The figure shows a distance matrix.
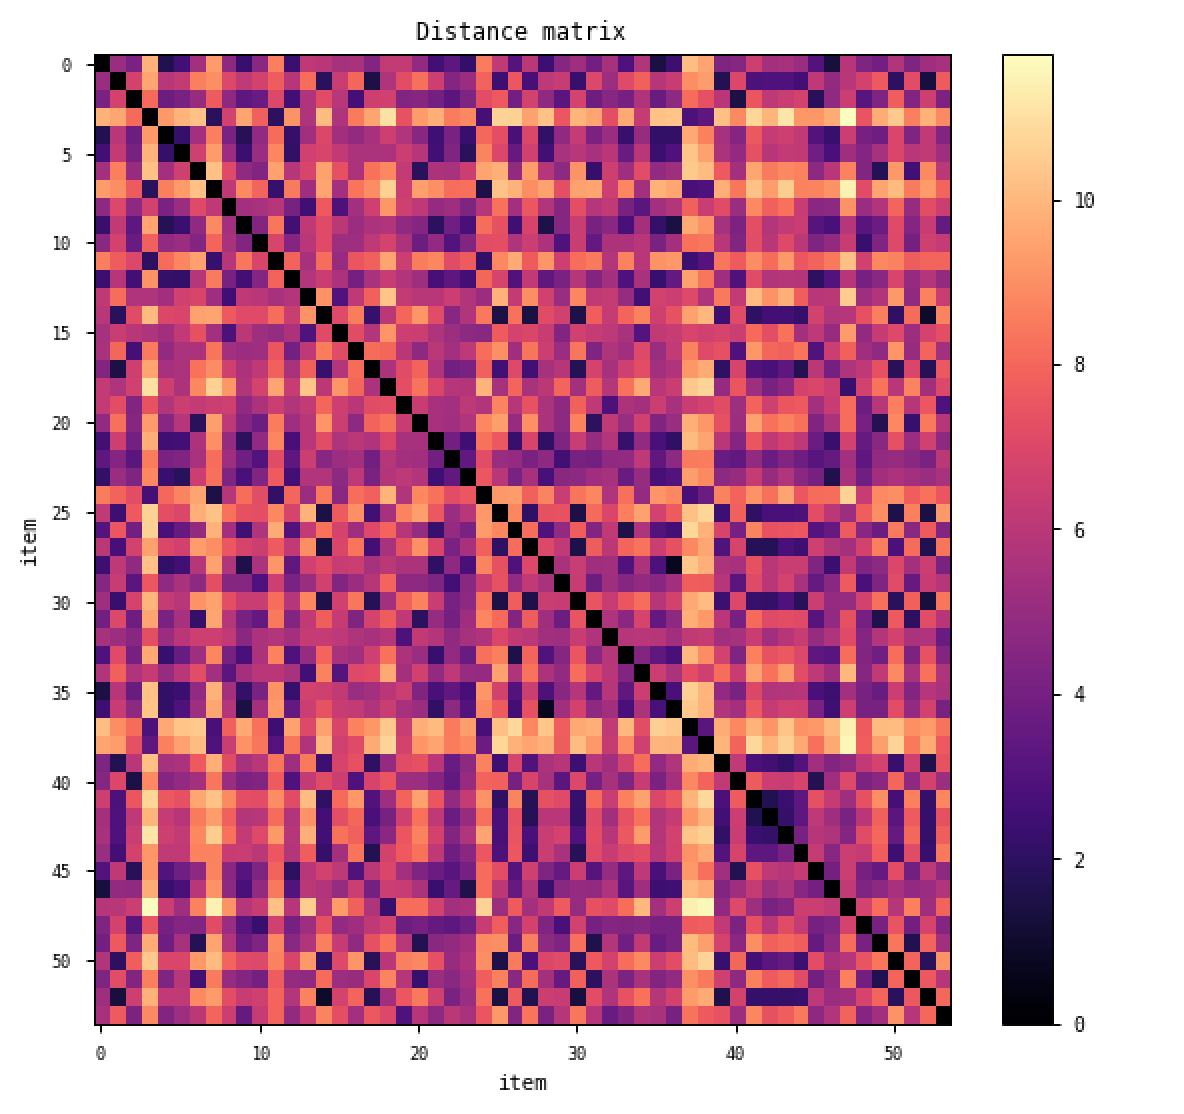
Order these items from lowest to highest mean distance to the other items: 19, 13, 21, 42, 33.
21, 33, 42, 19, 13
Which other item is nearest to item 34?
13
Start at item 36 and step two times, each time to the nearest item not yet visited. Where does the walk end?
9
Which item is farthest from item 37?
47
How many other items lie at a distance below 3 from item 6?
4
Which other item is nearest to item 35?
0
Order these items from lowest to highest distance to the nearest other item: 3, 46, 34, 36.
36, 46, 3, 34
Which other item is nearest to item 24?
7
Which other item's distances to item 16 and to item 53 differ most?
19
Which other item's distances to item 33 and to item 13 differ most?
26
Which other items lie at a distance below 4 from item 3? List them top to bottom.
7, 11, 24, 37, 38
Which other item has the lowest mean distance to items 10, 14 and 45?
22
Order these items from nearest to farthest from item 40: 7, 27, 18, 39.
39, 27, 18, 7
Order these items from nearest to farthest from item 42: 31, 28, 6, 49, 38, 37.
28, 31, 49, 6, 37, 38
